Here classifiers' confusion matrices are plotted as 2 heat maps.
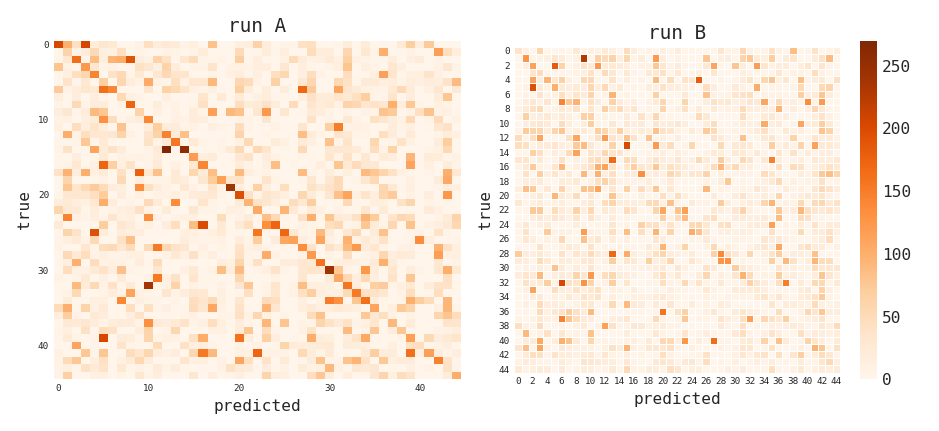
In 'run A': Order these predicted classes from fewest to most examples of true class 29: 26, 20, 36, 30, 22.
30, 26, 22, 20, 36
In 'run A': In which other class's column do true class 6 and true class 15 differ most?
27
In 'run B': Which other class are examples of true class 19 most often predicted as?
11
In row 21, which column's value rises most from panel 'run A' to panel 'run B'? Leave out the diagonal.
35
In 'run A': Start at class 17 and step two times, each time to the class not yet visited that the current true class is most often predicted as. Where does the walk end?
23
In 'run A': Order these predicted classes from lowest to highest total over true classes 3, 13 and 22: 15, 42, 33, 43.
33, 42, 15, 43
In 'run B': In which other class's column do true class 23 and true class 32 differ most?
6
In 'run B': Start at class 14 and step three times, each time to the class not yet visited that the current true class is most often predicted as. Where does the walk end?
20
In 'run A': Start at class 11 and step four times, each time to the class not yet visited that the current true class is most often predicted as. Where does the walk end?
10
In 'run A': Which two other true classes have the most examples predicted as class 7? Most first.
34, 2
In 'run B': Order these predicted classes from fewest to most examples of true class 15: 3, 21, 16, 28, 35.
21, 3, 16, 28, 35
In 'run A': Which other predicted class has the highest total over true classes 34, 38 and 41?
39
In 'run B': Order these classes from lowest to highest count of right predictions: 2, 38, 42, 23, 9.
38, 42, 9, 23, 2
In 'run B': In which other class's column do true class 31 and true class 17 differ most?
10
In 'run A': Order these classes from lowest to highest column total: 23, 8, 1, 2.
8, 2, 23, 1
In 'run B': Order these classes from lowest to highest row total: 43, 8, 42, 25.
43, 42, 8, 25
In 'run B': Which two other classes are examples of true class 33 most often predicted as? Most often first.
2, 42
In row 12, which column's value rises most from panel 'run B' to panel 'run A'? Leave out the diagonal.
1
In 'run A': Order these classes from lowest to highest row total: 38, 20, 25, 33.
38, 33, 25, 20
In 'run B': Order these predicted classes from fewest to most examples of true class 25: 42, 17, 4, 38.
38, 42, 17, 4
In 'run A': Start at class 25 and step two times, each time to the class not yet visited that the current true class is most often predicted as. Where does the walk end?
36
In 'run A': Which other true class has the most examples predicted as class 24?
16
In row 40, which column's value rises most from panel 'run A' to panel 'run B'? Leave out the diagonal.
27
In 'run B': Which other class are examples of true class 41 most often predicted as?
3
